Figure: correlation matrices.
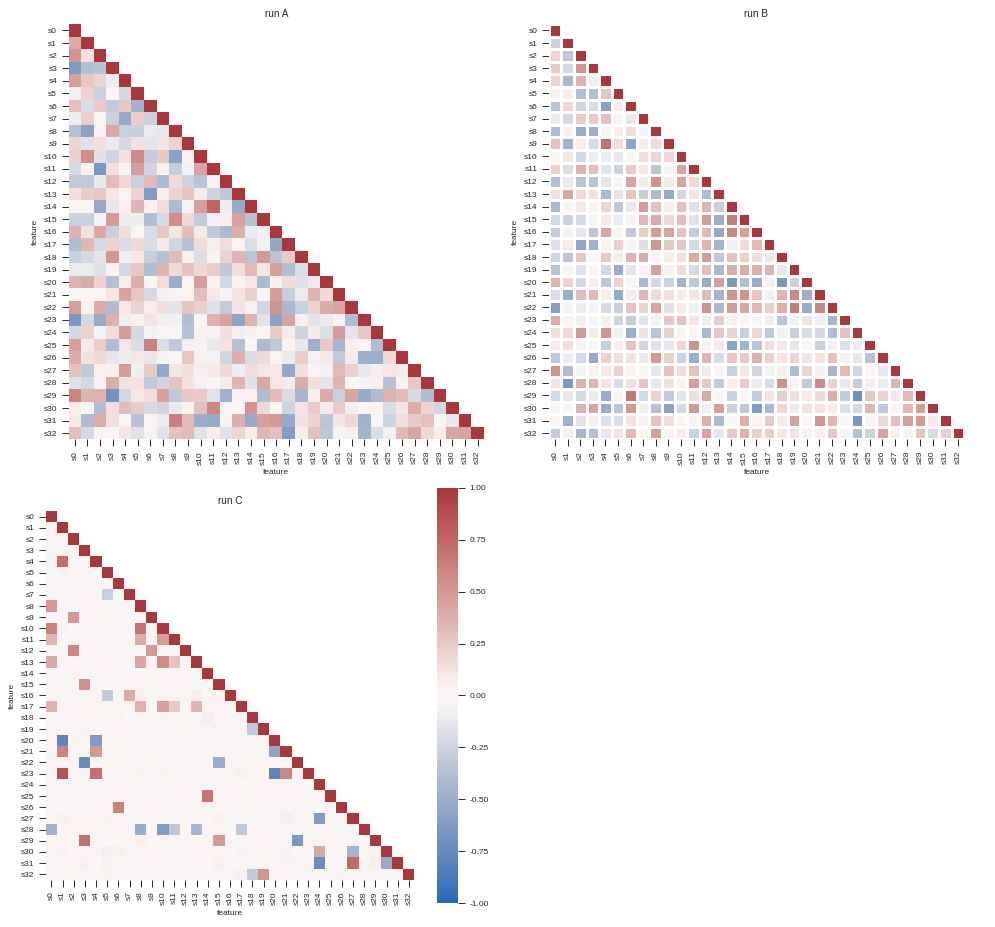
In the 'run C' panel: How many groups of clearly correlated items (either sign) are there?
9
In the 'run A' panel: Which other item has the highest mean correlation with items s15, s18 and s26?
s13
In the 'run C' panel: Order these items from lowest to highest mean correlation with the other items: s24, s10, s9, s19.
s24, s19, s9, s10
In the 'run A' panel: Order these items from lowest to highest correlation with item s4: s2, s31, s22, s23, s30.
s23, s31, s22, s2, s30
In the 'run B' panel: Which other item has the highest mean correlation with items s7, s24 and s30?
s2
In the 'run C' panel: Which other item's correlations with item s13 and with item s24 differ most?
s31
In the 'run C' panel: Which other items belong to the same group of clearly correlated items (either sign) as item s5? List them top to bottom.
s7, s16
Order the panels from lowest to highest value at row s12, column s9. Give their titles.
run A, run B, run C
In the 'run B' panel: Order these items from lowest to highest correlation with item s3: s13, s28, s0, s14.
s14, s13, s0, s28
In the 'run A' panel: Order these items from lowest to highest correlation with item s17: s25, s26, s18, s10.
s26, s25, s10, s18
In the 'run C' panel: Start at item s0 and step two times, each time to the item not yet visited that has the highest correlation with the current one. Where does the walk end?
s8
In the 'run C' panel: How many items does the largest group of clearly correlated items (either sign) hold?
7
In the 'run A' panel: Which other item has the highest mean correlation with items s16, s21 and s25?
s22
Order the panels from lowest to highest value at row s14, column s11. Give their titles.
run B, run C, run A
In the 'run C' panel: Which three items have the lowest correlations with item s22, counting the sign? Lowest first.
s3, s29, s15
